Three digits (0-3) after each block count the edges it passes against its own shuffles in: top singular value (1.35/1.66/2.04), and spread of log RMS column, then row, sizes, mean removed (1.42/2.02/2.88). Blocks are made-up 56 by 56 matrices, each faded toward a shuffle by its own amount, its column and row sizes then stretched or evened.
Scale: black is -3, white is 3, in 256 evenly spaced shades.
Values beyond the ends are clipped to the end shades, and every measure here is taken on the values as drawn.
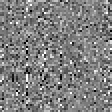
2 2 0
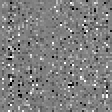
0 2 0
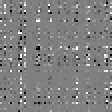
1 3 3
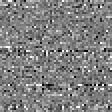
1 0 3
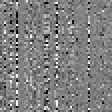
3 3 0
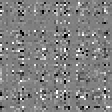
1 3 3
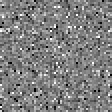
0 1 1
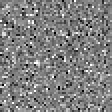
1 1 0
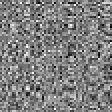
3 2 2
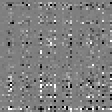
2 3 3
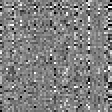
3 3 1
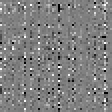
2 3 2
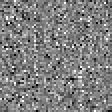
0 1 0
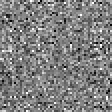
2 1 1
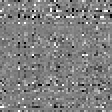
1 2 3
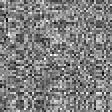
3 0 1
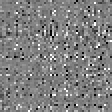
2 2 2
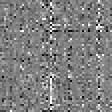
2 3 1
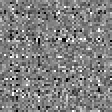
0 2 2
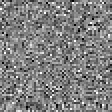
2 0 0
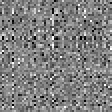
3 2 1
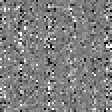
0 3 1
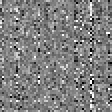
2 3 0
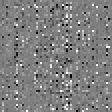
2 3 1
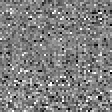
1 0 2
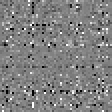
1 2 2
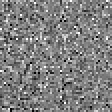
0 1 1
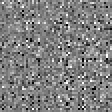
2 2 2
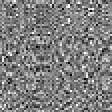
3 1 0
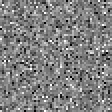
0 1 0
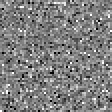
0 0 0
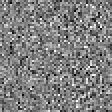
2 1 0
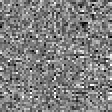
2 1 1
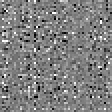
1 2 2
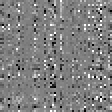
2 3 2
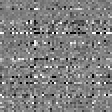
3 1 3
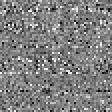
0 0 2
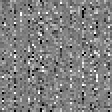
1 3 0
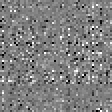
1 2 2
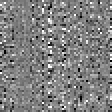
2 3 0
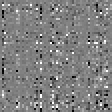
0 3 2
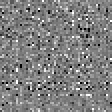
2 2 2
